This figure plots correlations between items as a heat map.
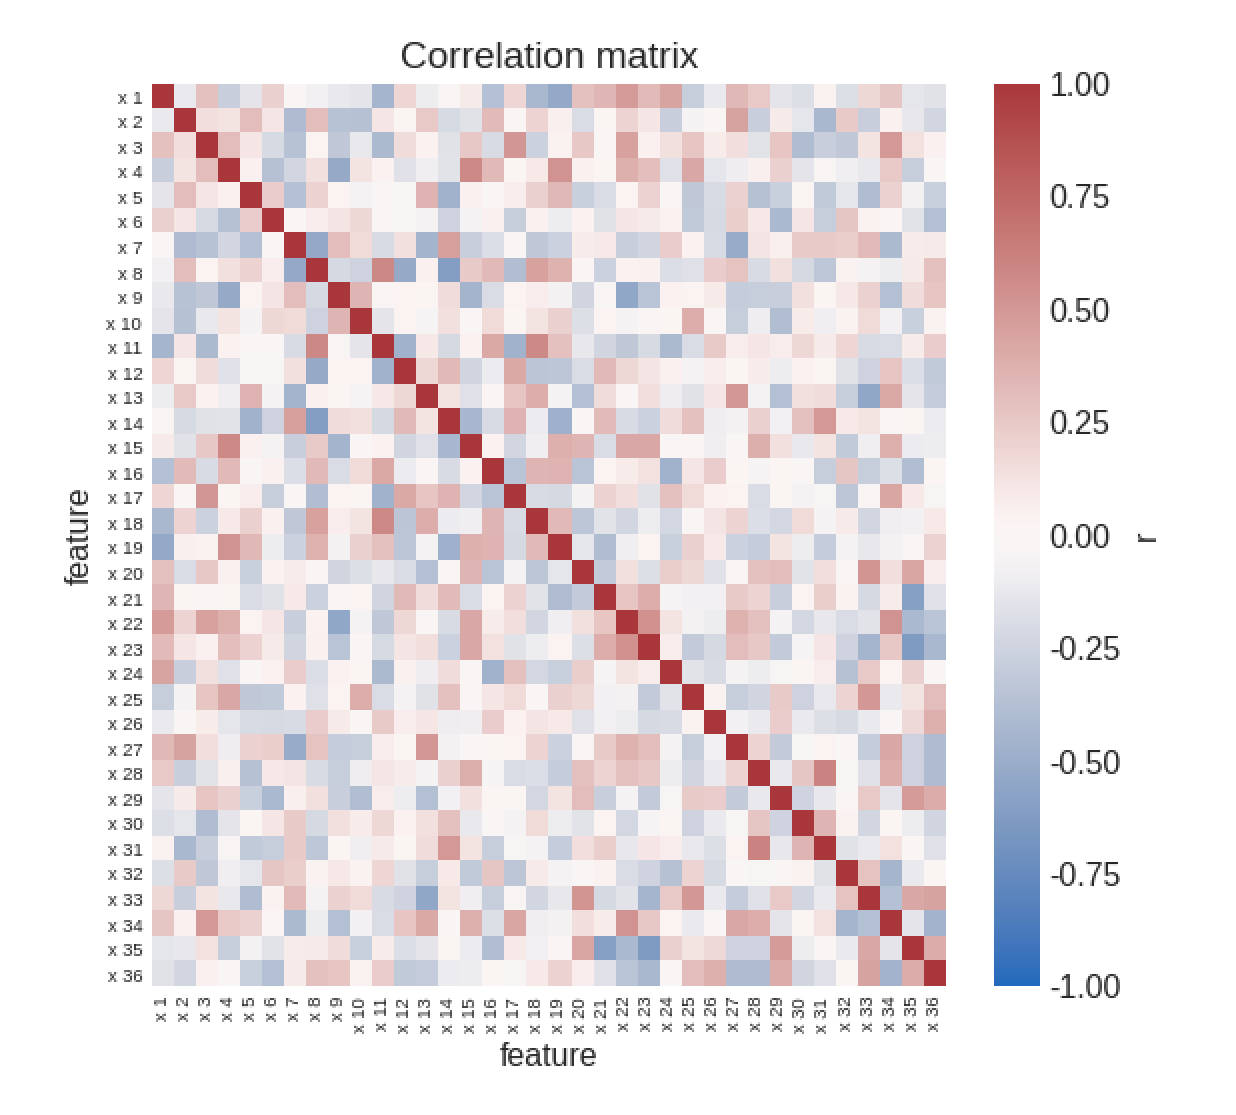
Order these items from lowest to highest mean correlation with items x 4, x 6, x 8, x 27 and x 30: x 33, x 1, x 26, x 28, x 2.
x 33, x 26, x 1, x 28, x 2
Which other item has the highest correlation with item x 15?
x 4
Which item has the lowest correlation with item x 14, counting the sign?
x 8
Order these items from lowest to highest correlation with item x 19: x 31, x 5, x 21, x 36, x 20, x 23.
x 21, x 31, x 20, x 23, x 36, x 5
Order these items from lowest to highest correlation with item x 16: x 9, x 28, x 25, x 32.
x 9, x 28, x 25, x 32
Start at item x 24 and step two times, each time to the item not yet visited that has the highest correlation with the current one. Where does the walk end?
x 22
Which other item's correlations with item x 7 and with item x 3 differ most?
x 34
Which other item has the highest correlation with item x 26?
x 36
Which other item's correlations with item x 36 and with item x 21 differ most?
x 35
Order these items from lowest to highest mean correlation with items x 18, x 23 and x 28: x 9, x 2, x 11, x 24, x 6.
x 9, x 24, x 2, x 6, x 11
